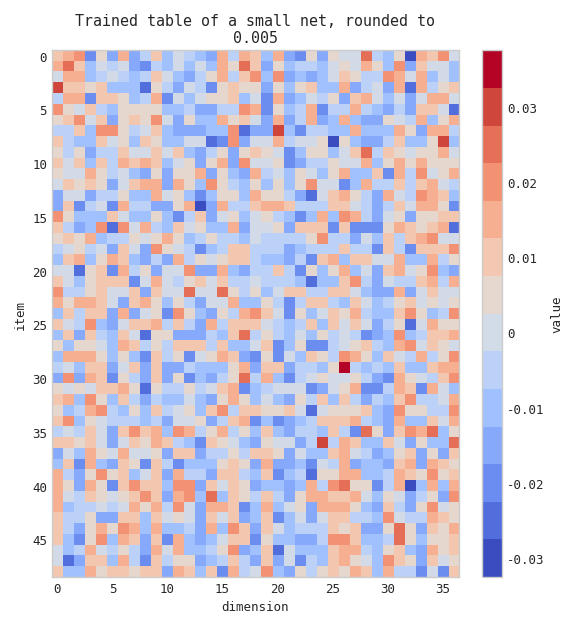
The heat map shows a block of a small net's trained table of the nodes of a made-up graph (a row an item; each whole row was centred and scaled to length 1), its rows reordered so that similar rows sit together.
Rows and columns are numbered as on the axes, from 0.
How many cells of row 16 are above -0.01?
24
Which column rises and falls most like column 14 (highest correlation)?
7
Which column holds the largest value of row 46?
16
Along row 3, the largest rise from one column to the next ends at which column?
33
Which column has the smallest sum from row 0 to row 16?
21
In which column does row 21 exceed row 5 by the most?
36
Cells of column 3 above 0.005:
22
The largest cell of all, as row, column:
29, 26
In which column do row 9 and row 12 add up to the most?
28
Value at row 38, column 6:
0.01
